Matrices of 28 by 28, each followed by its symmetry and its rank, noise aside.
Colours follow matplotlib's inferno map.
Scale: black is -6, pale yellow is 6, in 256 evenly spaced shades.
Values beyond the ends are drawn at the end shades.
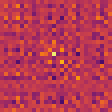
symmetric, rank four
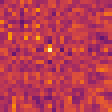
symmetric, rank four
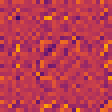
symmetric, rank four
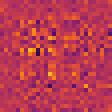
no symmetry, rank three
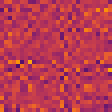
no symmetry, rank five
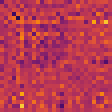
symmetric, rank five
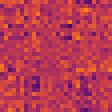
no symmetry, rank five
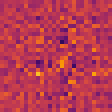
no symmetry, rank three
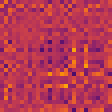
symmetric, rank three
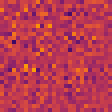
no symmetry, rank five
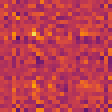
no symmetry, rank three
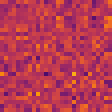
no symmetry, rank four
